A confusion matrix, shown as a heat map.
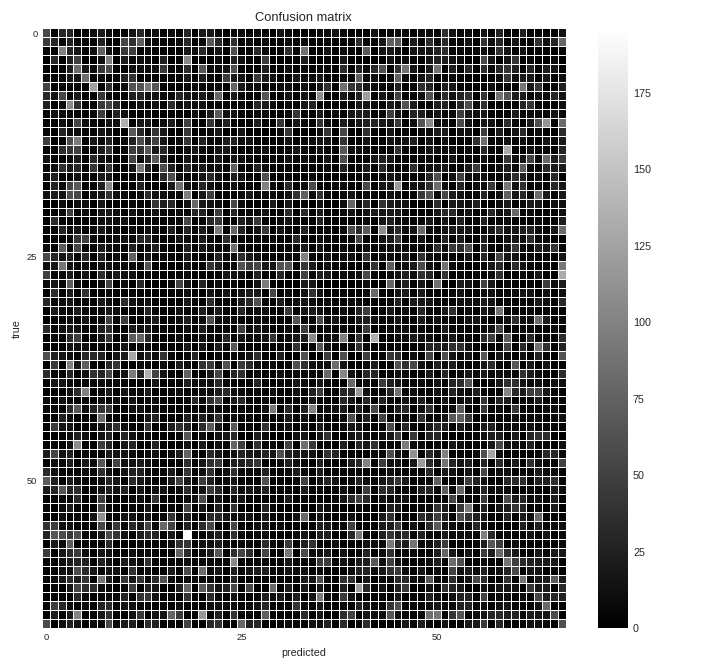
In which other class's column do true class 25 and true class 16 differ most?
33
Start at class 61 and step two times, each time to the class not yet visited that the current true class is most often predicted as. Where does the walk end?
41
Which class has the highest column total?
18
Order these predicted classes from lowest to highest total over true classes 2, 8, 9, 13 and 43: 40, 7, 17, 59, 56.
17, 40, 56, 59, 7
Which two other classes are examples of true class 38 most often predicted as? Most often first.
13, 11
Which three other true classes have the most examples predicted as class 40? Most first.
62, 56, 5
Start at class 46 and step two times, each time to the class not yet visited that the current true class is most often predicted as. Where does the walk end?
50
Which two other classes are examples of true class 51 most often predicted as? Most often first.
53, 2
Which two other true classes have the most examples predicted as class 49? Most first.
10, 65
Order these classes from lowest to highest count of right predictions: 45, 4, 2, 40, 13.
45, 13, 4, 2, 40
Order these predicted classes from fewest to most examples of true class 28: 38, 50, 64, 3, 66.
38, 66, 64, 3, 50
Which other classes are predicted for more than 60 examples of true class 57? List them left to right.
3, 44, 47
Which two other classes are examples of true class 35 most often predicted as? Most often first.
63, 24
